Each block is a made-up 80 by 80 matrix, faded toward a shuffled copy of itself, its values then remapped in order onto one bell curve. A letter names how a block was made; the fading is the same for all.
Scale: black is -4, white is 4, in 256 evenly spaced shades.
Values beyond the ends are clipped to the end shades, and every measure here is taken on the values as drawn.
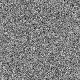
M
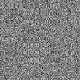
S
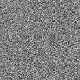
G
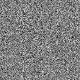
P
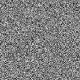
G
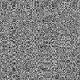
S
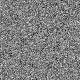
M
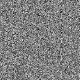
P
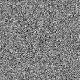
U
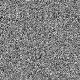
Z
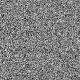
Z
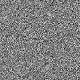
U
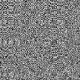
S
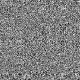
U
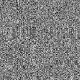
G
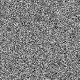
Z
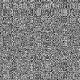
S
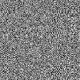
G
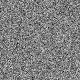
M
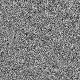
M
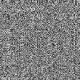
G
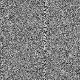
P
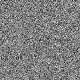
Z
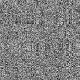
G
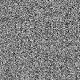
U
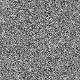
P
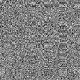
S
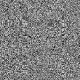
G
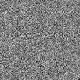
U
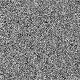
M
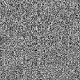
G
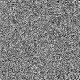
U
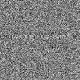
U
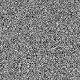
U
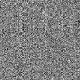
G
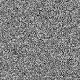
Z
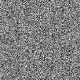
P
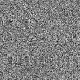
U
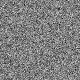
M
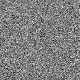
Z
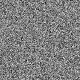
M
